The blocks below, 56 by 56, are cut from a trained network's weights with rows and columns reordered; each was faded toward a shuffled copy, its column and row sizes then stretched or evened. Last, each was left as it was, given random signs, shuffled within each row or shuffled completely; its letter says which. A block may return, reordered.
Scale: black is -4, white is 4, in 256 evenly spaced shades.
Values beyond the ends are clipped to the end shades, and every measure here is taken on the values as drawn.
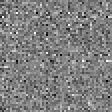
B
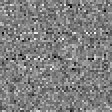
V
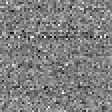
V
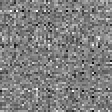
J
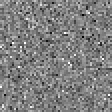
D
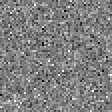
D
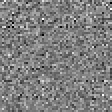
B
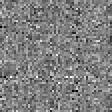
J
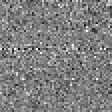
V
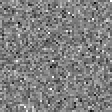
D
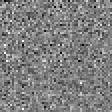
J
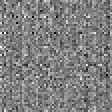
J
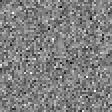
D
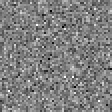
D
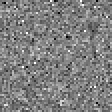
D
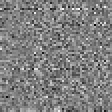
J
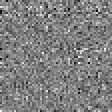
J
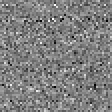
V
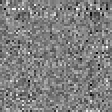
J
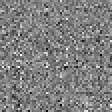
J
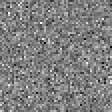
D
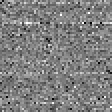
V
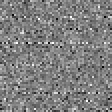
V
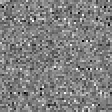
V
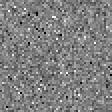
D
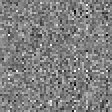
B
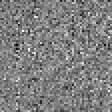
B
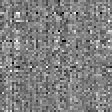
J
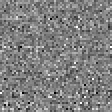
V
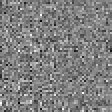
J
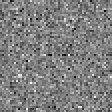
V
